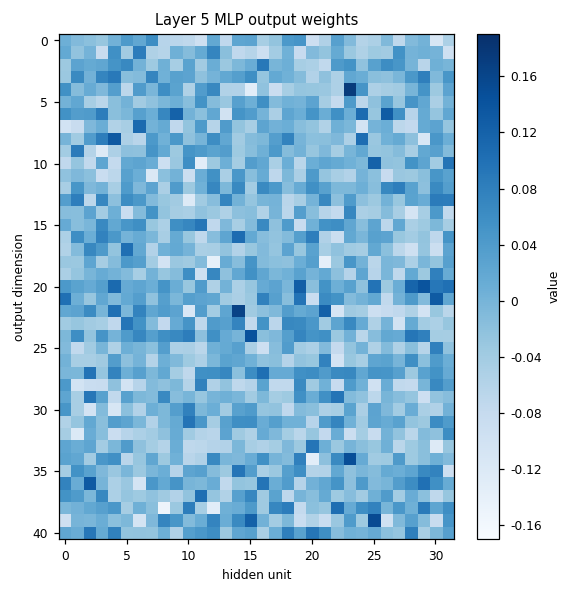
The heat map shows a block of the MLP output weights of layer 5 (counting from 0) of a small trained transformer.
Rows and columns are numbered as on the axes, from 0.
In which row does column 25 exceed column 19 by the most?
39
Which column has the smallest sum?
27
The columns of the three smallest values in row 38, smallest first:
8, 12, 19
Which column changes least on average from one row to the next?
17
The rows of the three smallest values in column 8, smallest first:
38, 18, 10
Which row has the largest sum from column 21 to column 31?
20
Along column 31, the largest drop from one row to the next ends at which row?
14
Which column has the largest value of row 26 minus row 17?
28
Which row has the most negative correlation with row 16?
21
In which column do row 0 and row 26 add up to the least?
11
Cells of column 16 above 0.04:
9
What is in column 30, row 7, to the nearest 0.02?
0.02
